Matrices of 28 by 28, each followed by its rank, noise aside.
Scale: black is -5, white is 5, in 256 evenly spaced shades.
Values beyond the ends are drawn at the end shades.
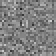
eight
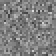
eight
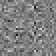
four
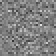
six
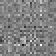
four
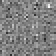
eight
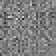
six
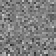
eight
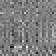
four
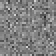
eight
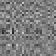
three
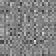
four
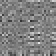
four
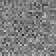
eight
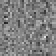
eight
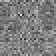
six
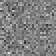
six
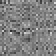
four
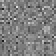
four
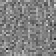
eight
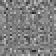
four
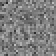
eight
